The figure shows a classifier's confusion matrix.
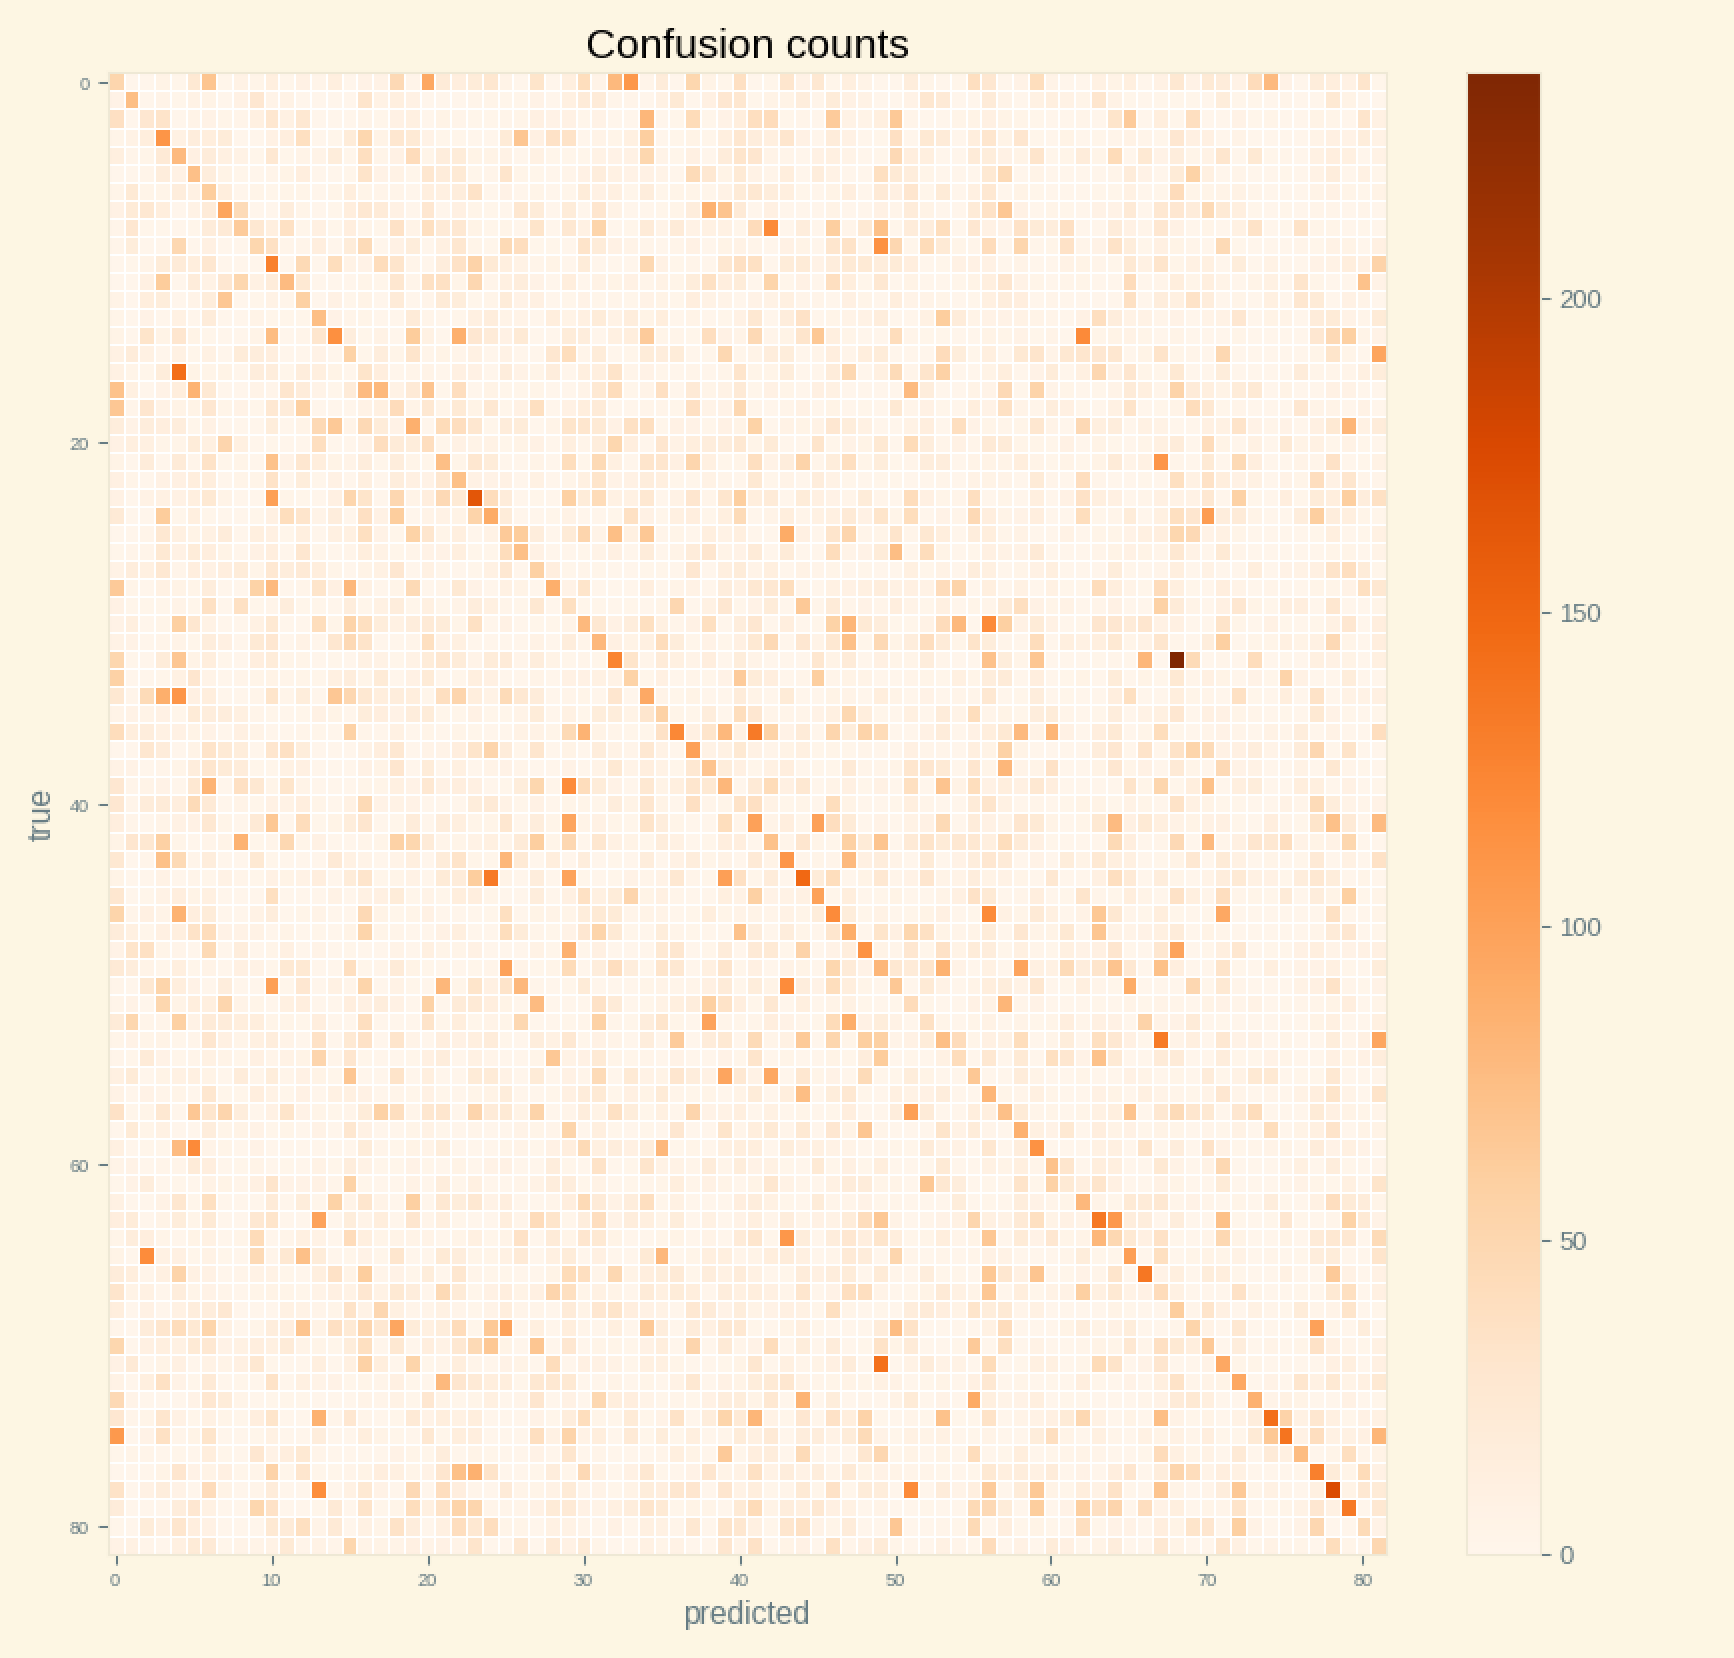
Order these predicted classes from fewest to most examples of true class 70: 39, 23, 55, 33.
33, 39, 23, 55
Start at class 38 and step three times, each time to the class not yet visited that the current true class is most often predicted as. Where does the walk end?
27
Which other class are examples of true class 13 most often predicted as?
53
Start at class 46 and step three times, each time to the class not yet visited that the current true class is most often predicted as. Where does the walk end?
24
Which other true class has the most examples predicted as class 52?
61
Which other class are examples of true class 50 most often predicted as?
43
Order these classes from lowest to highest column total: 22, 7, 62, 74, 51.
74, 7, 62, 51, 22
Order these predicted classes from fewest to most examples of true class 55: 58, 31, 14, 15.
14, 58, 31, 15
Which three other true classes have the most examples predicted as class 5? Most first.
59, 17, 57
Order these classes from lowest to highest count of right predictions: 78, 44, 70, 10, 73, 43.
70, 73, 43, 10, 44, 78
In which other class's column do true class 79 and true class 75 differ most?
0
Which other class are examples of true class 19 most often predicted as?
79
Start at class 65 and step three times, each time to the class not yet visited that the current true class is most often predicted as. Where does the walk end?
4
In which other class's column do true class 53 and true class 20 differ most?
67
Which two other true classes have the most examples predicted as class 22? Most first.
14, 77
